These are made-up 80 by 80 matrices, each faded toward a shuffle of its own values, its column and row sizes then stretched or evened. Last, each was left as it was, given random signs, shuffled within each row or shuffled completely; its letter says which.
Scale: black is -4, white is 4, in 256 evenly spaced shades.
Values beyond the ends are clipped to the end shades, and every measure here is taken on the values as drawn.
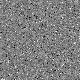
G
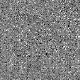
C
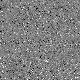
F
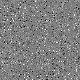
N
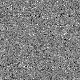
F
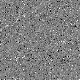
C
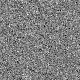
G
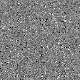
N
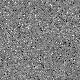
G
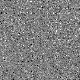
N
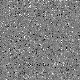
N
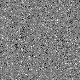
N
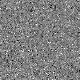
N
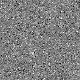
N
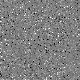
N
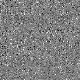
C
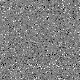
N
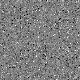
N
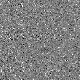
C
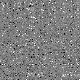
C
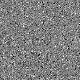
C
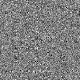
C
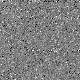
F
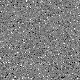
F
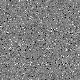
F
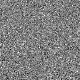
F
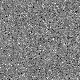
G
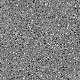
F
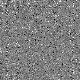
N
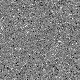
G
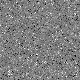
G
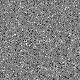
F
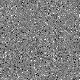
C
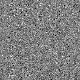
N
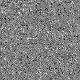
N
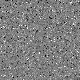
F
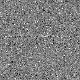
N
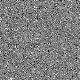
N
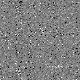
C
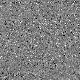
F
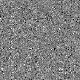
C
